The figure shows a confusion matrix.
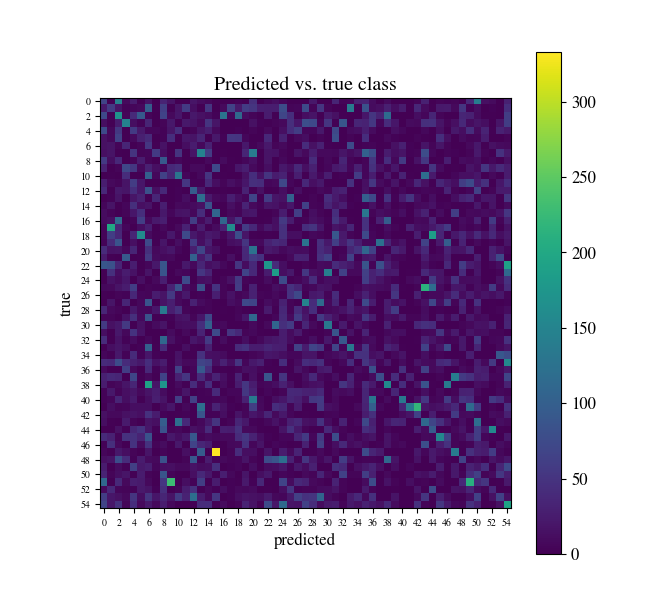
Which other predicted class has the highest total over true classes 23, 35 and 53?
54
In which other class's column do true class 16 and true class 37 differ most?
47
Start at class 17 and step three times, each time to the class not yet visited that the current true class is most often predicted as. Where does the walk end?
6
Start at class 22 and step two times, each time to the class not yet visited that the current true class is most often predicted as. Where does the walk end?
24
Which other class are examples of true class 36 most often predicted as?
13
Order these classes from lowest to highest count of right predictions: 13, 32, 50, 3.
50, 32, 13, 3
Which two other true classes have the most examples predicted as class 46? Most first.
38, 19
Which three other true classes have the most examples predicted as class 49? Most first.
51, 41, 11
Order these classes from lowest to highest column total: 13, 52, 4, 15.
52, 15, 4, 13
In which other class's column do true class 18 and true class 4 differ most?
44
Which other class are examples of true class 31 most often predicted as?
15
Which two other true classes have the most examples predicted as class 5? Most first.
18, 2
